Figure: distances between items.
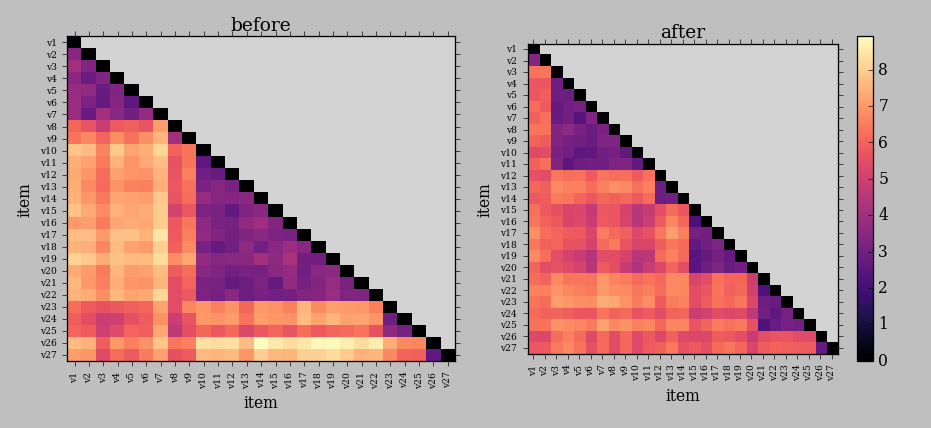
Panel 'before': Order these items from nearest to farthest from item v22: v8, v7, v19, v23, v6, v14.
v14, v19, v8, v23, v6, v7
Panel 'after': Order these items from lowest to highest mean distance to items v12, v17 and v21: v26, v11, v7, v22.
v22, v26, v11, v7
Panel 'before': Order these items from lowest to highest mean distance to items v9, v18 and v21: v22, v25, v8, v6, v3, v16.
v22, v16, v8, v25, v3, v6
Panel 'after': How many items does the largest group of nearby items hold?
9
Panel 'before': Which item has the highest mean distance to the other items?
v26
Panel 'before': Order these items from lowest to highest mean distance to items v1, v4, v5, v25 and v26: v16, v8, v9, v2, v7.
v2, v7, v8, v9, v16
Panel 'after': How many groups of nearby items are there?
6
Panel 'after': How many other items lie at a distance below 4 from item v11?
8
